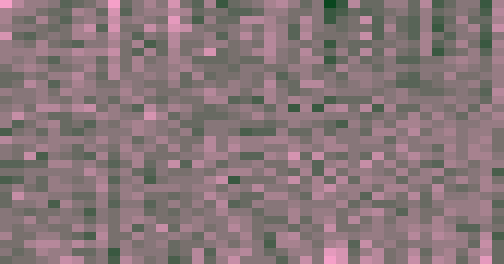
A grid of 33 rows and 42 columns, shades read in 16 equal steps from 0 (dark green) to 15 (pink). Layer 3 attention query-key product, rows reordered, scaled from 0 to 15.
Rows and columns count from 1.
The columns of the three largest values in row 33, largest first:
28, 41, 29
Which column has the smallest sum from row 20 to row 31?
10
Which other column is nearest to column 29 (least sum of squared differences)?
6
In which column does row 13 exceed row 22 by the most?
42
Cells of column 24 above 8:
14
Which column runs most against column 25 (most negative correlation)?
8
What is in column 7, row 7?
11
